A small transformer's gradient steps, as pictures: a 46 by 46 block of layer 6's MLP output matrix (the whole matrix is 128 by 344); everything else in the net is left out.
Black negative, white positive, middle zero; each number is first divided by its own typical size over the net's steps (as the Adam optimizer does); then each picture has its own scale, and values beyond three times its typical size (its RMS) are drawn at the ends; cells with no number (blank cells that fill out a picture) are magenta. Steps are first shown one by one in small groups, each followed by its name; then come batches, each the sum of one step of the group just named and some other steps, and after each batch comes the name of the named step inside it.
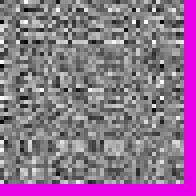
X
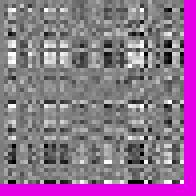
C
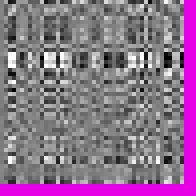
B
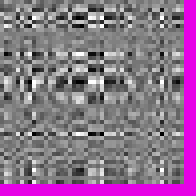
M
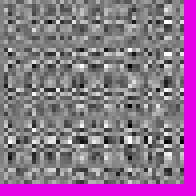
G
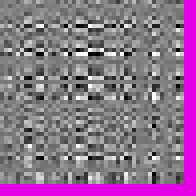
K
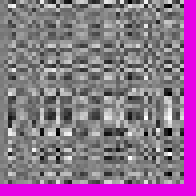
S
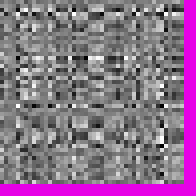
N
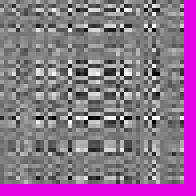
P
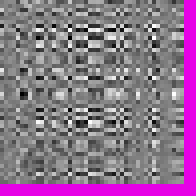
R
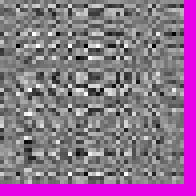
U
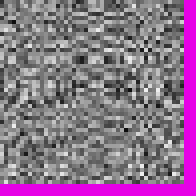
N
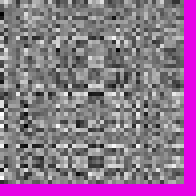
R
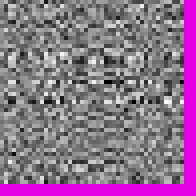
B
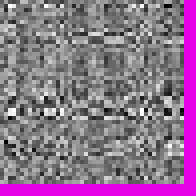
X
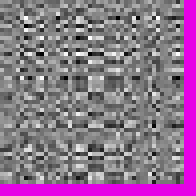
K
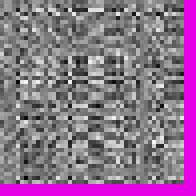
N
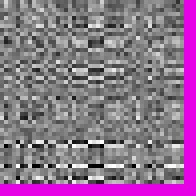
K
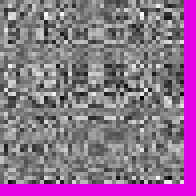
P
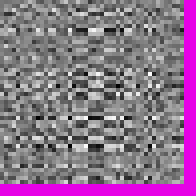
P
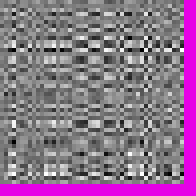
R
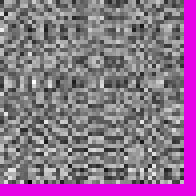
M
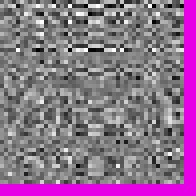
S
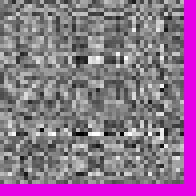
N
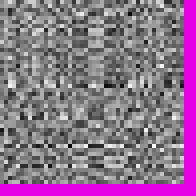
U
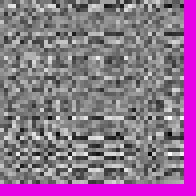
S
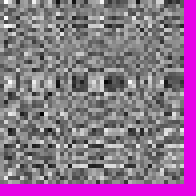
M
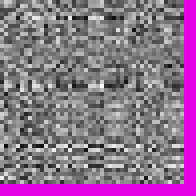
M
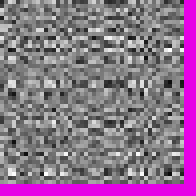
R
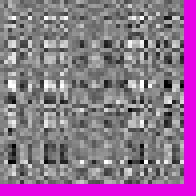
C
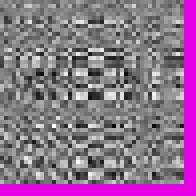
K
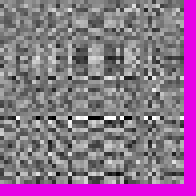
P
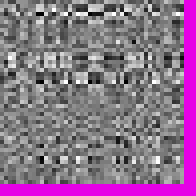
B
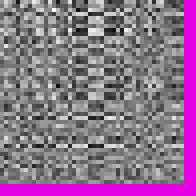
P
